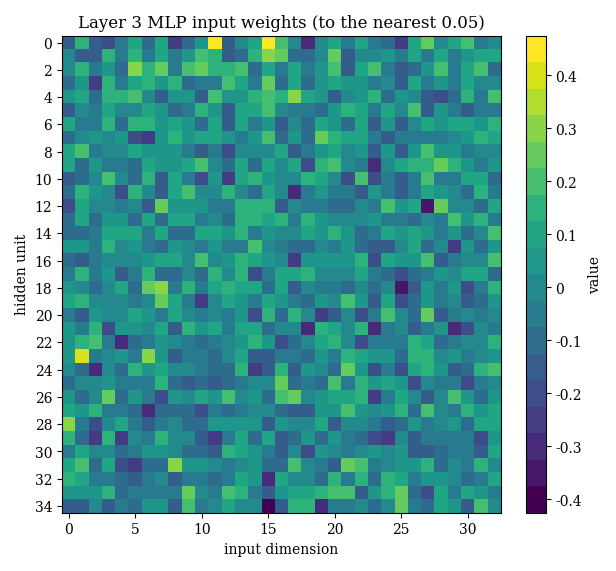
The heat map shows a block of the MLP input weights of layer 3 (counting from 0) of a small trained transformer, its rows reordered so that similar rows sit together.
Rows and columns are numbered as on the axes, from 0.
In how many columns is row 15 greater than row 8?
12
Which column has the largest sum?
13
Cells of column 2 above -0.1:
25
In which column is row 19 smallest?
10
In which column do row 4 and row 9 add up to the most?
17
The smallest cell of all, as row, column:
34, 15
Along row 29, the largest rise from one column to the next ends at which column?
3
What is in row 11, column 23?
0.05
